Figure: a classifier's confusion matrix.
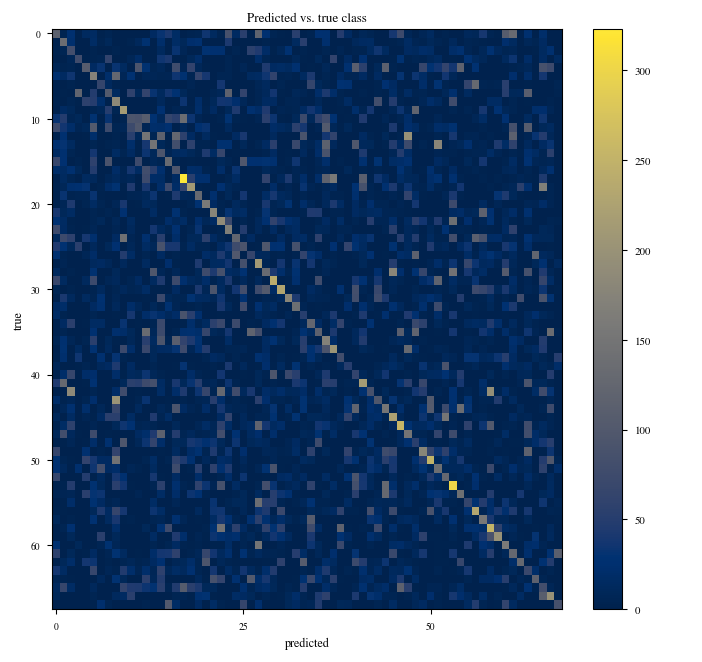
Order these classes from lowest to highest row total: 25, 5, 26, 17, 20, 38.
38, 20, 26, 5, 25, 17
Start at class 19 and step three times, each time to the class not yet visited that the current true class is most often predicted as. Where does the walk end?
36
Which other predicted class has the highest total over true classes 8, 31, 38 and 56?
43
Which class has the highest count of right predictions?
17
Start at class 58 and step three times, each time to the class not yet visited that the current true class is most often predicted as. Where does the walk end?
44
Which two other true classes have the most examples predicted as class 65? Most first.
18, 66
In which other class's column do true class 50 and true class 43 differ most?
66
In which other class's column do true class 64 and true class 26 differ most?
48
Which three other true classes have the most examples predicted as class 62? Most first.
31, 18, 54
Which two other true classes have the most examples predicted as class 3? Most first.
7, 25
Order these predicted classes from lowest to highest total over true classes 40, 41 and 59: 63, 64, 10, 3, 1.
3, 64, 10, 63, 1
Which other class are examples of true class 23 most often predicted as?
0
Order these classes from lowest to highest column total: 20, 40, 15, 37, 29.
15, 37, 20, 40, 29
